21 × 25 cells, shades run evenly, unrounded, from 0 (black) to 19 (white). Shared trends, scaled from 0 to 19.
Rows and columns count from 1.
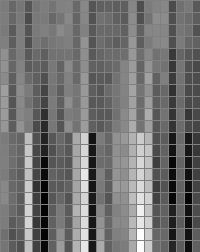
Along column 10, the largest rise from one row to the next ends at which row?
12
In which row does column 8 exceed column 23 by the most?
21
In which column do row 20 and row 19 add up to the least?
6
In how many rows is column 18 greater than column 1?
10
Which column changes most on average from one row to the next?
18
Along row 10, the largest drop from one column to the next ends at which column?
20
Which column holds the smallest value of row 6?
22
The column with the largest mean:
11
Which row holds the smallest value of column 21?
16
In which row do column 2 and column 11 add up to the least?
3
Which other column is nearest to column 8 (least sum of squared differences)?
13
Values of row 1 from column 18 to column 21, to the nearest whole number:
6 9 10 10
